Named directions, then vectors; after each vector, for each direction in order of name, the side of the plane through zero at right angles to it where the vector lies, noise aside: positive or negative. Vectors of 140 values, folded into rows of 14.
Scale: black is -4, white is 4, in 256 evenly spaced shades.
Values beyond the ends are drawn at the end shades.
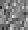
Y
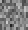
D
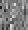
negative, positive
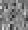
positive, negative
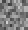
positive, positive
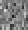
positive, negative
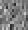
positive, negative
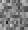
negative, negative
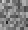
negative, negative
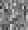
negative, positive
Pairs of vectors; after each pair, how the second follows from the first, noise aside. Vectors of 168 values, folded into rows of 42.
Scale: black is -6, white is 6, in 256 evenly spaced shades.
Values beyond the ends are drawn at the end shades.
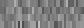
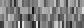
negated, scaled up.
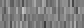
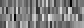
wrapped around, scaled up.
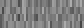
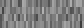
copied.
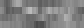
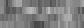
copied.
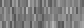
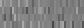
negated, partly zeroed.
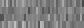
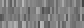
copied.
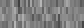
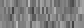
wrapped around.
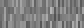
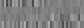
reversed, negated, partly zeroed.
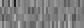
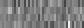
reversed, negated.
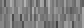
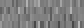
reversed, negated, partly zeroed.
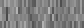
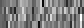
wrapped around, negated, scaled up.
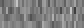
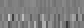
reversed, negated, partly zeroed.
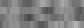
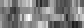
negated, scaled up.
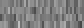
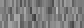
wrapped around.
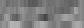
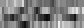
wrapped around, negated, scaled up.
